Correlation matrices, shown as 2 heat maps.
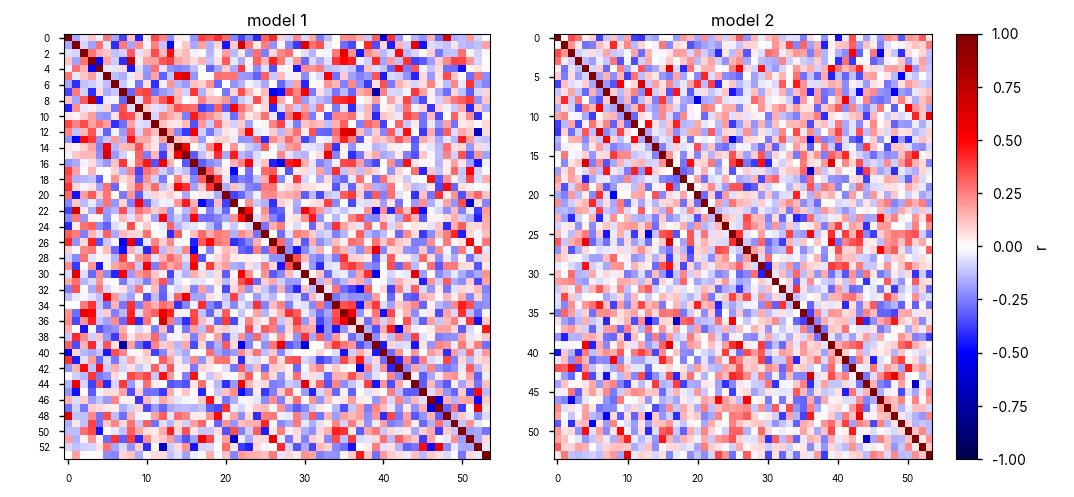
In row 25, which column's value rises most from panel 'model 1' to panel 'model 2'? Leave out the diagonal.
50
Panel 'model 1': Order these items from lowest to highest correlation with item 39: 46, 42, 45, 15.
46, 42, 45, 15
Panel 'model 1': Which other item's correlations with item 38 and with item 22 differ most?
23
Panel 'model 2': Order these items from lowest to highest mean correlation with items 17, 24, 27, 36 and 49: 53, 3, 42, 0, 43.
0, 3, 42, 53, 43
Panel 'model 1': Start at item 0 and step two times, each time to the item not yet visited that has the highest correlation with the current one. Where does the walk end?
19
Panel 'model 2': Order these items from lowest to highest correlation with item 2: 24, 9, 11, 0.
9, 24, 11, 0
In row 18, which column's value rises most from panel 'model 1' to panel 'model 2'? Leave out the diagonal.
47
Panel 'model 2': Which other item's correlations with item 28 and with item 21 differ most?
5
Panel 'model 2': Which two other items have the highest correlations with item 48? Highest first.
43, 36
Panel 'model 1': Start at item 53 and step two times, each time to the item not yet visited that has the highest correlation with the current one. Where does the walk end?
41
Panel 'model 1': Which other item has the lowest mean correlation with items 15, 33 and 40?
12
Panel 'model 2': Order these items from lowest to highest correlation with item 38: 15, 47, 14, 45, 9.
15, 45, 47, 9, 14
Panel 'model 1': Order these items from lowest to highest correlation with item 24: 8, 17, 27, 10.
17, 10, 27, 8
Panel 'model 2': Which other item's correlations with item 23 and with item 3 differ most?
46
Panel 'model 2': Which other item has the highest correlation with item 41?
8
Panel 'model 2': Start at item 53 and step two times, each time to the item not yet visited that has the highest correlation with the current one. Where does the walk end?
51
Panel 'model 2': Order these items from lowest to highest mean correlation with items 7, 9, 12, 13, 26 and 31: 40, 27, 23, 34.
23, 27, 34, 40
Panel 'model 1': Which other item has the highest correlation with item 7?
30
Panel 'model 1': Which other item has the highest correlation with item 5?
15
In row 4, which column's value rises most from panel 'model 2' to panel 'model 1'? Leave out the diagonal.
1
